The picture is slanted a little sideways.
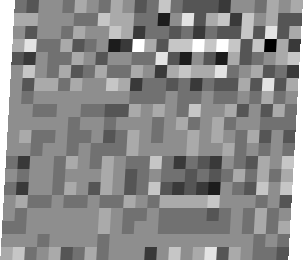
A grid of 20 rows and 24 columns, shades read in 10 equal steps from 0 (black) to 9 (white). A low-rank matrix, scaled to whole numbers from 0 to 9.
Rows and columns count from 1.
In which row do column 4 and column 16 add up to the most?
4
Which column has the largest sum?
22
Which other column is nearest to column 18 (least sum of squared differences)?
2
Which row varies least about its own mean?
19
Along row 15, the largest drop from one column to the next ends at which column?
14
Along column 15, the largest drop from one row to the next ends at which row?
5
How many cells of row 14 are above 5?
4
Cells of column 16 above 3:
14
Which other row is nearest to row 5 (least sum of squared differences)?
13
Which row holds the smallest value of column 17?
15
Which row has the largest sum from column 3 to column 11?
7
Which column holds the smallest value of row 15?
18
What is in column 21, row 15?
3
